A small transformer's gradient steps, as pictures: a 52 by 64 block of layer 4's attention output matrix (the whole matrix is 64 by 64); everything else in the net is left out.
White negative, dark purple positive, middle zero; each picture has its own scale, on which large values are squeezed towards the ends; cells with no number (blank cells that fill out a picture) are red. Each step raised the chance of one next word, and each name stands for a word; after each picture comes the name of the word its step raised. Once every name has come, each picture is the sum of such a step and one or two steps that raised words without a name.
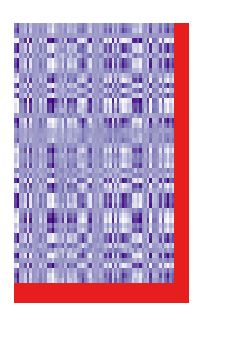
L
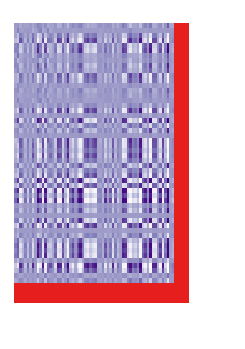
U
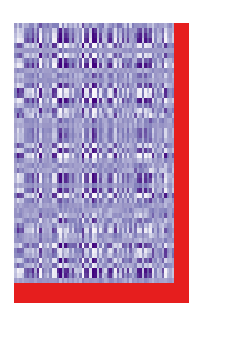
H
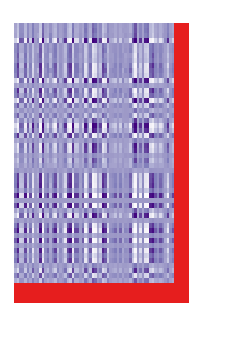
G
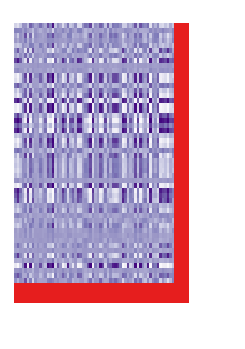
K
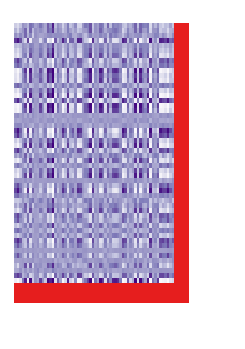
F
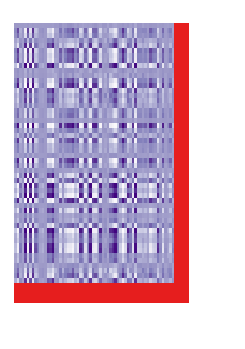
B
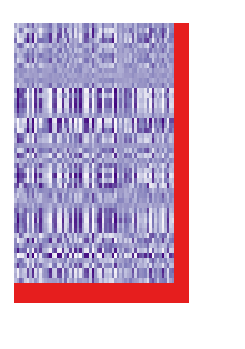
L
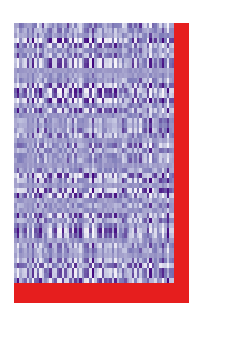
H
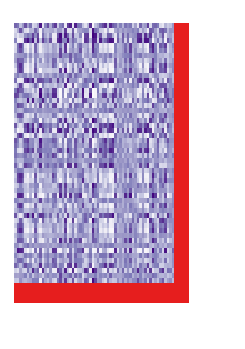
G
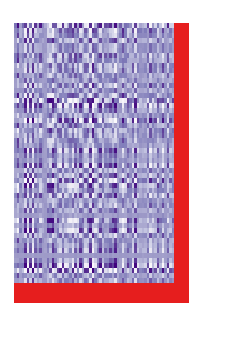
L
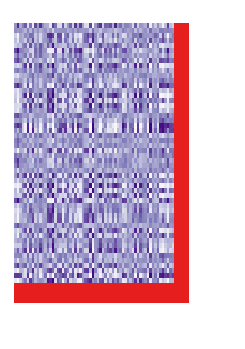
B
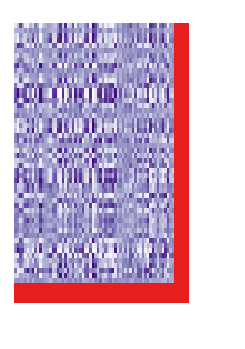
B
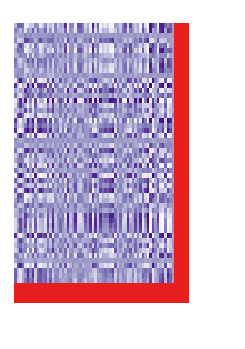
L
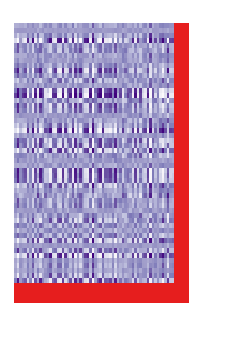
F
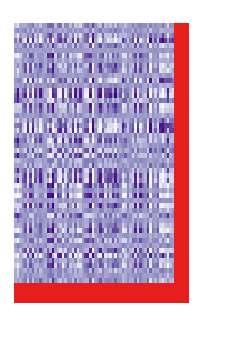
G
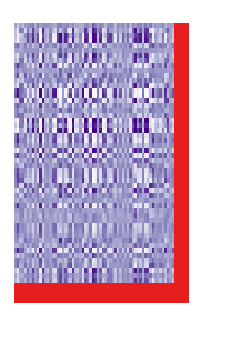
K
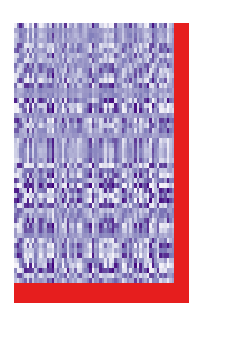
U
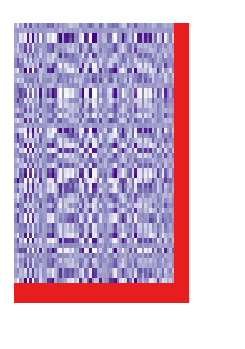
F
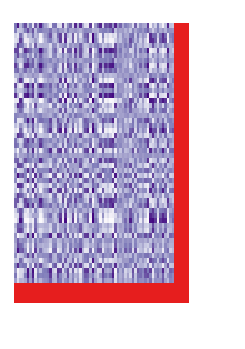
L
